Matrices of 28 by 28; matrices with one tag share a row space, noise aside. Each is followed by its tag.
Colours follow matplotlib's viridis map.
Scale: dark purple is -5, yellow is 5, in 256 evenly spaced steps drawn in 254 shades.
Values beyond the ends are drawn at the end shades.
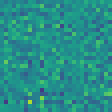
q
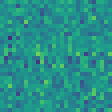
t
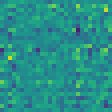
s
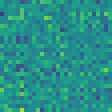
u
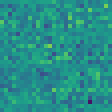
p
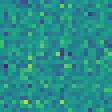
q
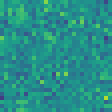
u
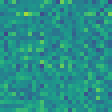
q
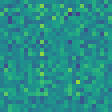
t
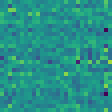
s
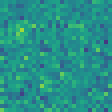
u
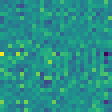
u
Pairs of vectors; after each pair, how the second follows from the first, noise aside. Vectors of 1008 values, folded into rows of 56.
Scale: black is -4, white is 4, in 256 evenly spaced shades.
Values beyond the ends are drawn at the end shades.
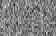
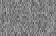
wrapped around, shrunk.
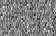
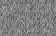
shrunk.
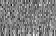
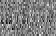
wrapped around, negated.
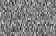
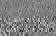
wrapped around, negated, partly zeroed.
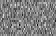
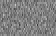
shrunk.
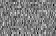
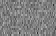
shrunk.
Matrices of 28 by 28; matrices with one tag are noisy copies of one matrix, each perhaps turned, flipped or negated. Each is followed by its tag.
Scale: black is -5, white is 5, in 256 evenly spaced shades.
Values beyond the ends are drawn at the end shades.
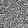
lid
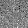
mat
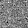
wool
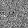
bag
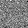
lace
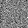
lace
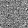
wool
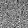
mat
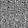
wool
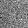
mat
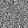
lid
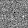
bag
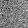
mat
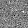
bag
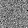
lace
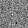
bag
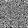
lace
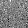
mat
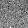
mat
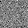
lace
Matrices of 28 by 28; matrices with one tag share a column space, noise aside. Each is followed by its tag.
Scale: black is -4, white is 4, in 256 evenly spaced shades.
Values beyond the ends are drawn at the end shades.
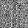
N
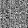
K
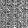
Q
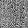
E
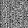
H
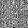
N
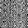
Q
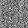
Q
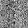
N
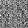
N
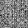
N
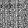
E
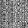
Q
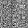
E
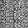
H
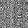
H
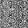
H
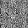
K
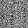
H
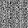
H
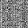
Q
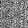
H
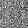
H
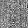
E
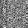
K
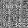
E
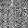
Q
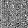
E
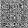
E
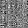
E
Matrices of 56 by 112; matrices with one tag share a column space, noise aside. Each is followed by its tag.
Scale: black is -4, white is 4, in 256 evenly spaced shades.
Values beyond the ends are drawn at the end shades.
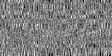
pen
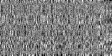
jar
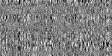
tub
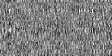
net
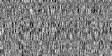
net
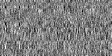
net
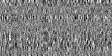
tub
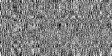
pen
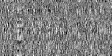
net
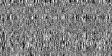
tub
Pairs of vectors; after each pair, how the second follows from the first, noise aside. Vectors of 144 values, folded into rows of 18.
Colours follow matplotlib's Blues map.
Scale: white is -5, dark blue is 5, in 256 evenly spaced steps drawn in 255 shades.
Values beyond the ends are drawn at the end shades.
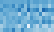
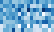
scaled up.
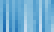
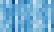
wrapped around.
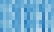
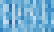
wrapped around.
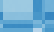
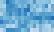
wrapped around.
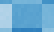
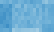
negated, shrunk.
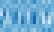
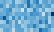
shuffled.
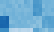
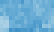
negated, shrunk.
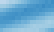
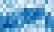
wrapped around, scaled up.
